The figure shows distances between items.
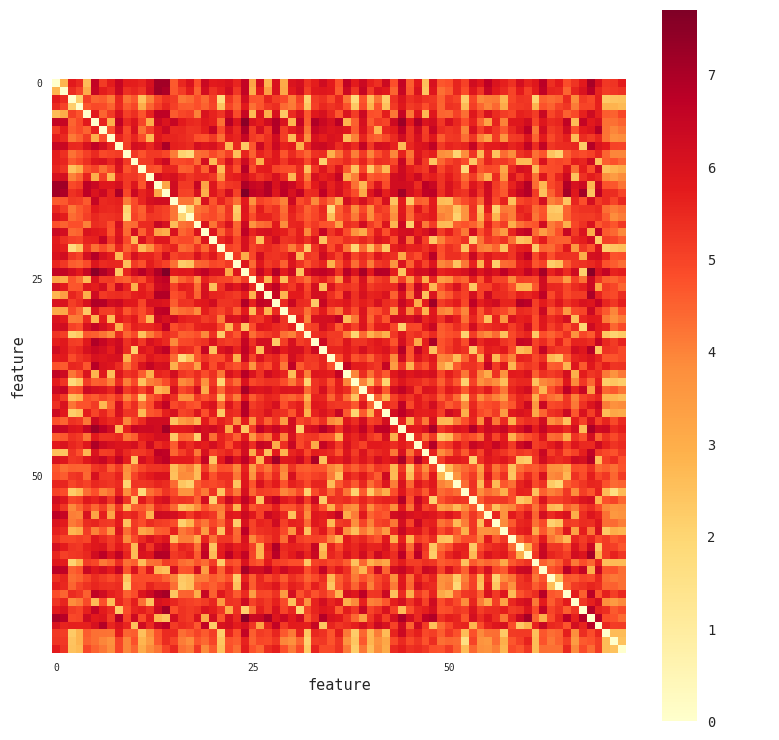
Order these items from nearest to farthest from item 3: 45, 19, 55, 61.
61, 55, 19, 45
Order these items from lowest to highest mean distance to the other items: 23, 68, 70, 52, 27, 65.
52, 70, 23, 65, 27, 68
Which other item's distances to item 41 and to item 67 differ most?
24
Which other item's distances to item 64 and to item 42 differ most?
51
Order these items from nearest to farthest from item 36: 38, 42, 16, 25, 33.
25, 16, 33, 38, 42
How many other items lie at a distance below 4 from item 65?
10
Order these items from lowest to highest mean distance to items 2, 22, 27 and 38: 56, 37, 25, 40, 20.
40, 25, 56, 37, 20
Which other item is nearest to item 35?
16
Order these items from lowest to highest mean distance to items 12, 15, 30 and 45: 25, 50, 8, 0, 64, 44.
50, 25, 64, 0, 8, 44
